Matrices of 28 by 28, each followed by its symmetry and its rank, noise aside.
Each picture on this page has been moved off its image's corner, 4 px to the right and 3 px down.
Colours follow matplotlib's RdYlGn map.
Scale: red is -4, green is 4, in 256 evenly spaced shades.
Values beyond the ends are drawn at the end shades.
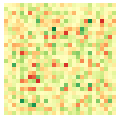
no symmetry, rank six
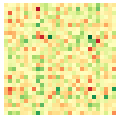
no symmetry, rank five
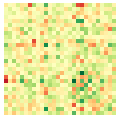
symmetric, rank four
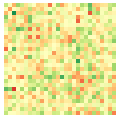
symmetric, rank six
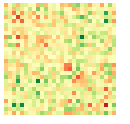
symmetric, rank four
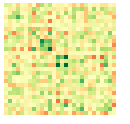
symmetric, rank five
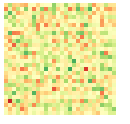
no symmetry, rank four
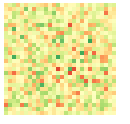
no symmetry, rank six
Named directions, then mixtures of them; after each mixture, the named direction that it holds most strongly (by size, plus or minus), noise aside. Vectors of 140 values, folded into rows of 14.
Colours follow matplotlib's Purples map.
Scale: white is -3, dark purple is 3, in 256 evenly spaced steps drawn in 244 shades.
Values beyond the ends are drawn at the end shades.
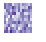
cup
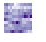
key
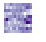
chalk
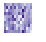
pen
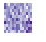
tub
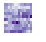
key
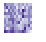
pen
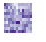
key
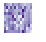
pen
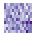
tub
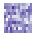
cup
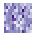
pen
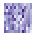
pen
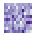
pen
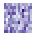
cup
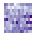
key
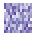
cup
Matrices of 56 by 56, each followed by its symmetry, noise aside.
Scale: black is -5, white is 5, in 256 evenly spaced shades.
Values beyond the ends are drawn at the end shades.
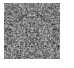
mirrored left to right.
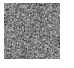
same after a half turn.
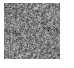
same after a half turn.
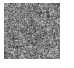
symmetric.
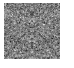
mirrored left to right.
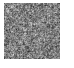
symmetric.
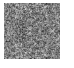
mirrored top to bottom.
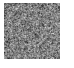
symmetric.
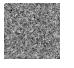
symmetric.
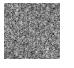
same after a half turn.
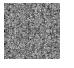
mirrored top to bottom.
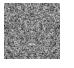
mirrored left to right.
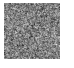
same after a half turn.
